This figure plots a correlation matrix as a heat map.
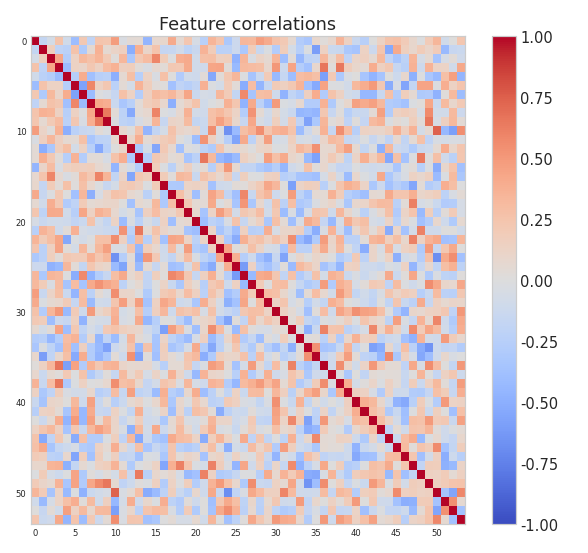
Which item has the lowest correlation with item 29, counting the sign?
24
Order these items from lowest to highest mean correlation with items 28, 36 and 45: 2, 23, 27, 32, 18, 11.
18, 2, 11, 23, 32, 27
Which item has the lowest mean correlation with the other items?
34
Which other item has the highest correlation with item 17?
26
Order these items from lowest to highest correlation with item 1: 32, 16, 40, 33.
40, 33, 16, 32
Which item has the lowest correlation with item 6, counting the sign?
5
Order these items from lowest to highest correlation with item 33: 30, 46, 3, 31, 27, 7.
46, 3, 27, 30, 7, 31
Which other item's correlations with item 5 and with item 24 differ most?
13
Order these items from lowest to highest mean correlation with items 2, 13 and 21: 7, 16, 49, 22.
49, 7, 16, 22
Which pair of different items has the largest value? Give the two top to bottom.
10, 50
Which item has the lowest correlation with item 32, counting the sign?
16
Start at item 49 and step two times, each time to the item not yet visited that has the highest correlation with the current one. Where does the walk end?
8
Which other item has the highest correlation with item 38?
3
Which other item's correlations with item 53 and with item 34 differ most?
42
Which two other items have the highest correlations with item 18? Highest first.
47, 26
